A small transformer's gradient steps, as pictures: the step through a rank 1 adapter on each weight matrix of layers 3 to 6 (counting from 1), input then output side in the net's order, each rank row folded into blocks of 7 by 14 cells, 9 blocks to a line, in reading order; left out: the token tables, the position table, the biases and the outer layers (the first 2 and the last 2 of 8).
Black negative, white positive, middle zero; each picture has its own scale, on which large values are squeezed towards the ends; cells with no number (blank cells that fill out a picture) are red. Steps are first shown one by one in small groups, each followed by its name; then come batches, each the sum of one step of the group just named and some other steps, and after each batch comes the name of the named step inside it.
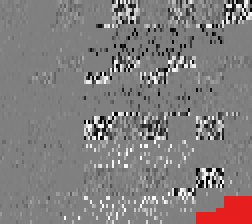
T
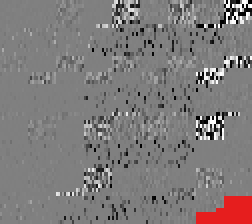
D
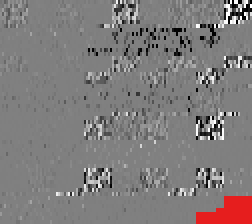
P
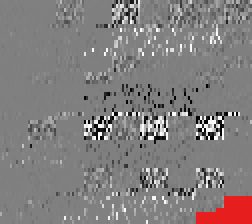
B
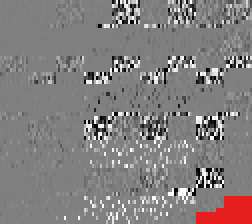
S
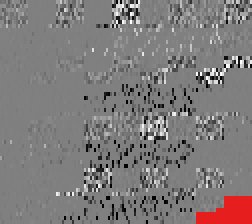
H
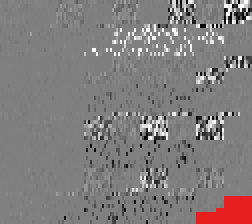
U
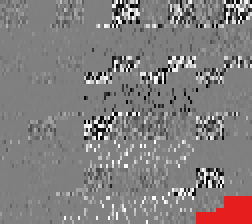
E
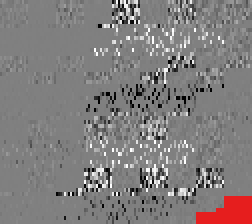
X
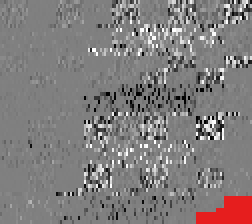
X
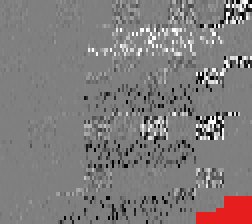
D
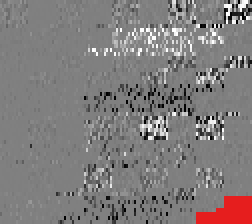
U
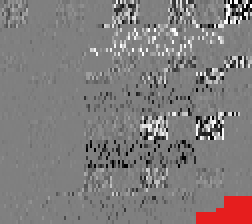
P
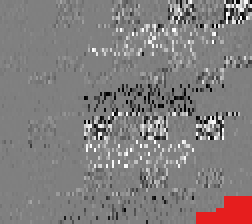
E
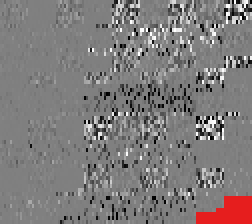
T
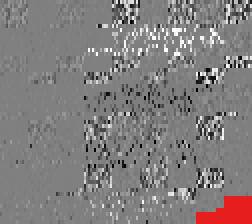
S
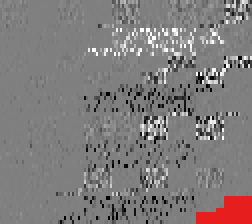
X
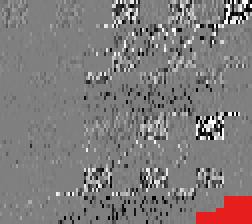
P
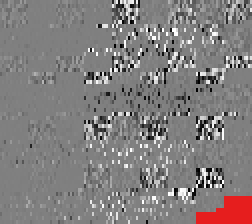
S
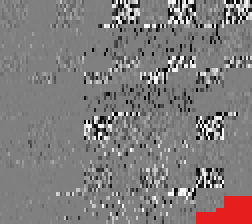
S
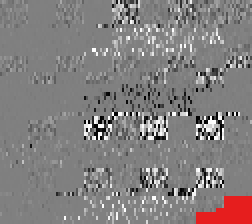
B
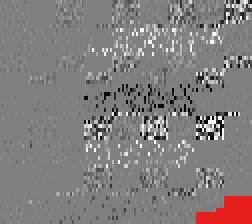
B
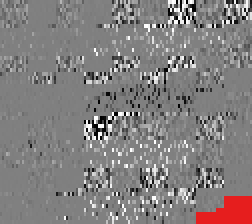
S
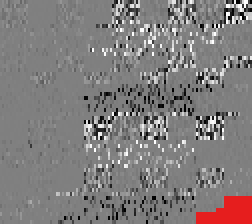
T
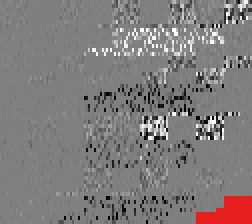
U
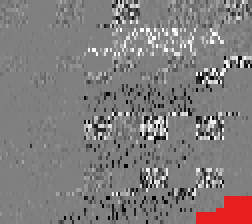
H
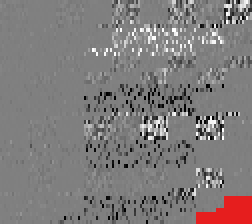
U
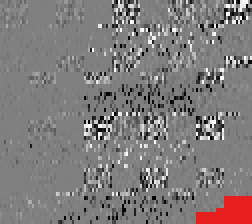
E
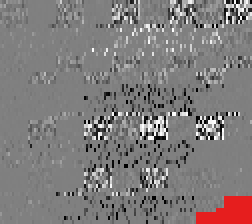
B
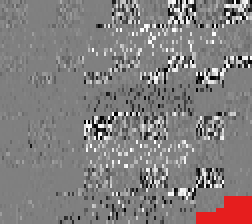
S
